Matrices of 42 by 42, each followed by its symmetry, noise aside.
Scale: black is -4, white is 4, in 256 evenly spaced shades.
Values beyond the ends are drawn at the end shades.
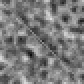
symmetric across the other diagonal.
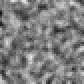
antisymmetric.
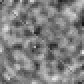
symmetric across the other diagonal.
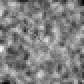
no symmetry.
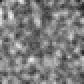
no symmetry.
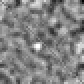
symmetric across the other diagonal.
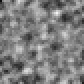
same after a half turn.
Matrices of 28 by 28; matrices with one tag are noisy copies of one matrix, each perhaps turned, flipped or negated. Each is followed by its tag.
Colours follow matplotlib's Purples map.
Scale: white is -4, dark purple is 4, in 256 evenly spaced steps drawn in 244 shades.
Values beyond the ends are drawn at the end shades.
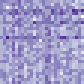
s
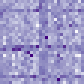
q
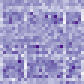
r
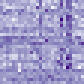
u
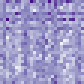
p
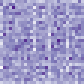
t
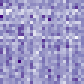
s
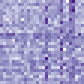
s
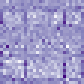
r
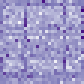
r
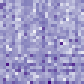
p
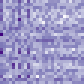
p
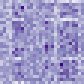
r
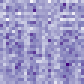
p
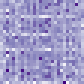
t
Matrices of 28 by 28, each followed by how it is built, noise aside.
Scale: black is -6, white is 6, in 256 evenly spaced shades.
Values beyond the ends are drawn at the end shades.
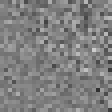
upper triangular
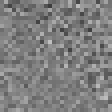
upper triangular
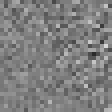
upper triangular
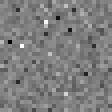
sparse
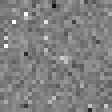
sparse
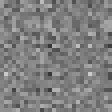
low rank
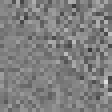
upper triangular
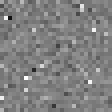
sparse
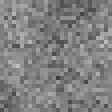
smooth
